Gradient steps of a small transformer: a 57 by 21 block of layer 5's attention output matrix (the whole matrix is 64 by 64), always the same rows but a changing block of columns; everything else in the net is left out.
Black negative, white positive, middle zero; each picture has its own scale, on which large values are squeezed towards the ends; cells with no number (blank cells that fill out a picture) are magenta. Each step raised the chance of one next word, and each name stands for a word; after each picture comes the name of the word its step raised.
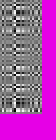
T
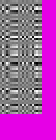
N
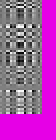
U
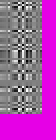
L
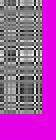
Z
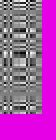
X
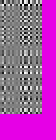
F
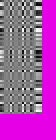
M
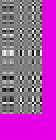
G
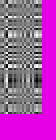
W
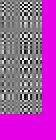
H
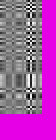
H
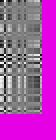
Z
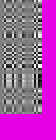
W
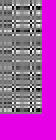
T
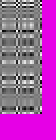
X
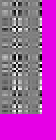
M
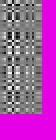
F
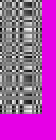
M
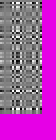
L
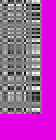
F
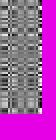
T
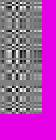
L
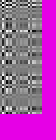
X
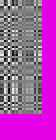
Z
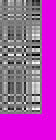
Z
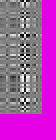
G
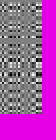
N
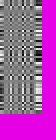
Z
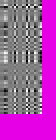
U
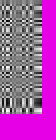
T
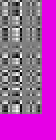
M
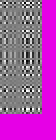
L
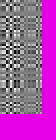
W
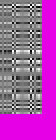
H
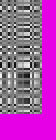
N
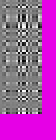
U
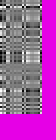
U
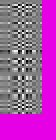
H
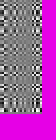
T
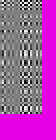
X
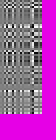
U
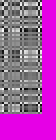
M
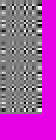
T
